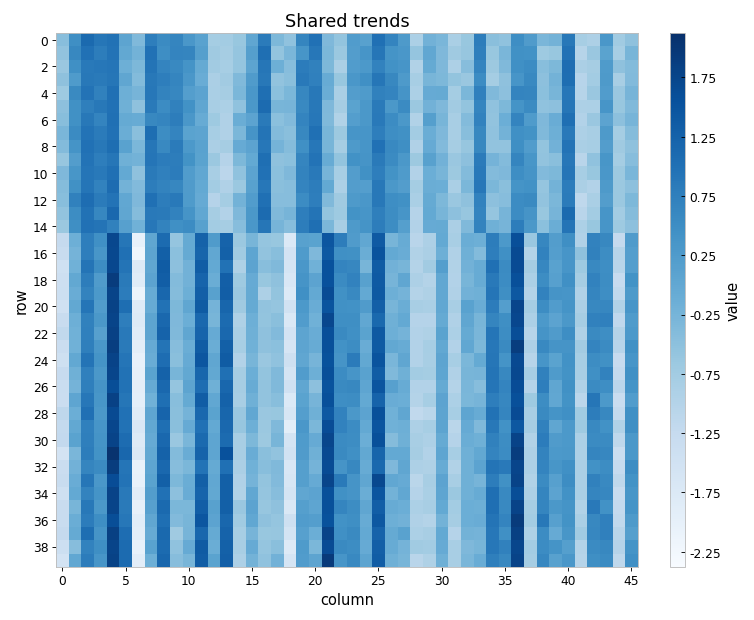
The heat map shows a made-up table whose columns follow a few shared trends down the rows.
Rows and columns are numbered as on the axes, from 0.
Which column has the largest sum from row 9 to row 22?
4
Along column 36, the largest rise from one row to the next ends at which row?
15
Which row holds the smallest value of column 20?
26
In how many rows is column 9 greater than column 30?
15
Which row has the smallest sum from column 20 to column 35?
2
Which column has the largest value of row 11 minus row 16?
6
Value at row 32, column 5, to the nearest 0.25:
1
